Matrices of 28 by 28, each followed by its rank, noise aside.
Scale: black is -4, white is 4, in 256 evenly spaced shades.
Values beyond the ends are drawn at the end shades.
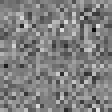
six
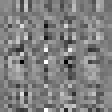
three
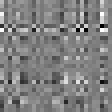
two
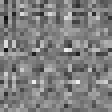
three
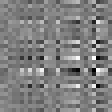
one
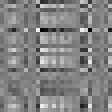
one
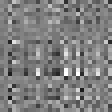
two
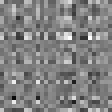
two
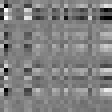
one
